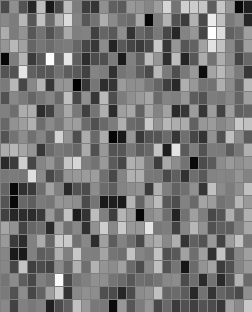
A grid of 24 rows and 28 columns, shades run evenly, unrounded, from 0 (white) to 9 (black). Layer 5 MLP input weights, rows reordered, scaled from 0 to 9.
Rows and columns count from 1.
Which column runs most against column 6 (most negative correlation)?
1
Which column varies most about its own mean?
3
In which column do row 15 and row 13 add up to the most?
2
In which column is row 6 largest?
23
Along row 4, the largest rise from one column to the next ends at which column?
19
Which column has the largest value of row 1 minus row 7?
28
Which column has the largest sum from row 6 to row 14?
13
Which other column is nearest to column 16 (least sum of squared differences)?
5
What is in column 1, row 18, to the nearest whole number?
3
